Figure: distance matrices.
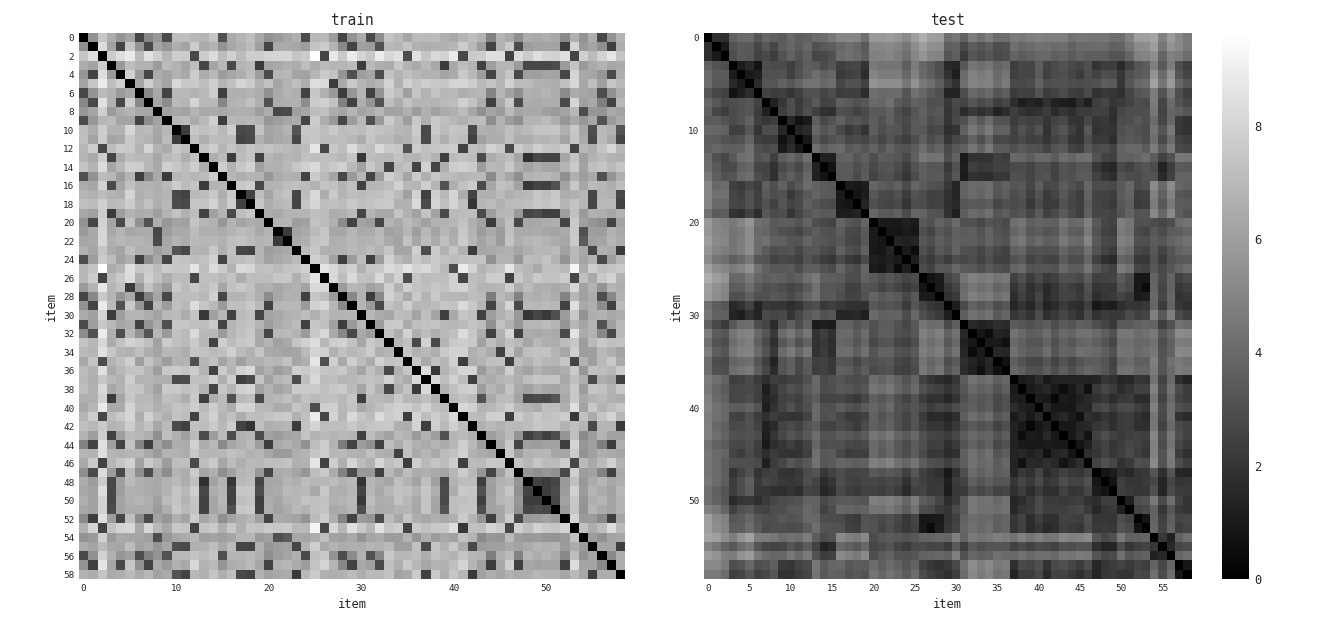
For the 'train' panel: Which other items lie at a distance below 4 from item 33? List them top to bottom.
14, 36, 38
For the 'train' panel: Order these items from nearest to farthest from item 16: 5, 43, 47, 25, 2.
43, 47, 25, 5, 2
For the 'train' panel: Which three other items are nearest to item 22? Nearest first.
21, 8, 54
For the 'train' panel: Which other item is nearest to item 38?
36
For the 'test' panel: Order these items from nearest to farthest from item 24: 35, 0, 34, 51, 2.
35, 34, 51, 2, 0
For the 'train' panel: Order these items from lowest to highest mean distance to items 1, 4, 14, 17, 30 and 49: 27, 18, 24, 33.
33, 18, 24, 27
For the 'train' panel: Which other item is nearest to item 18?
42
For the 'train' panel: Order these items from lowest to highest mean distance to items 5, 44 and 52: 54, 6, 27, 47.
47, 27, 6, 54
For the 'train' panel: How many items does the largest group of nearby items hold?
11
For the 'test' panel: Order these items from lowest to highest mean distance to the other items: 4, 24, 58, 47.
47, 24, 58, 4
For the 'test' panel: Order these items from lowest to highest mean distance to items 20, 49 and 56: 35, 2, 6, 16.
35, 6, 16, 2
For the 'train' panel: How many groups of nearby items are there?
10
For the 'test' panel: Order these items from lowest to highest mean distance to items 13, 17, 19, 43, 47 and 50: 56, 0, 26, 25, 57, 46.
46, 57, 26, 25, 56, 0
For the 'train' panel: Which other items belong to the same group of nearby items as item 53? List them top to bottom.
2, 12, 26, 35, 41, 46
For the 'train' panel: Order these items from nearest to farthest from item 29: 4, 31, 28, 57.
57, 4, 28, 31
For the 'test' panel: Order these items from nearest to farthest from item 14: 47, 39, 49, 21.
49, 47, 39, 21
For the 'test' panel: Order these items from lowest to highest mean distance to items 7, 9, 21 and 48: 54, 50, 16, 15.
15, 50, 16, 54
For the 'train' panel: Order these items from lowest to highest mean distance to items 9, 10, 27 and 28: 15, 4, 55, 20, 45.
15, 55, 20, 4, 45
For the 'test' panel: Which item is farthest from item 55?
0
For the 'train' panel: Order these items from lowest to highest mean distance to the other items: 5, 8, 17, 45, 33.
8, 17, 45, 33, 5
